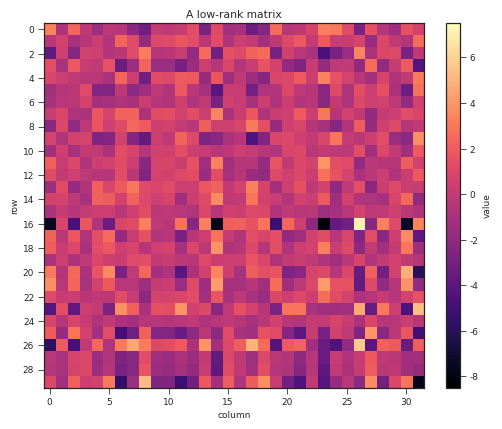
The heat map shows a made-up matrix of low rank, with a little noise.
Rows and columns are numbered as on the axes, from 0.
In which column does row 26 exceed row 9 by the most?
17
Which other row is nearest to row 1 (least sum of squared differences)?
10
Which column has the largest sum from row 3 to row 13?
31
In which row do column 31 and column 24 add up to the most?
9
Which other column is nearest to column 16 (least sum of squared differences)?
1
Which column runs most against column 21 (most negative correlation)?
27
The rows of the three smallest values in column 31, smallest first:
29, 20, 25
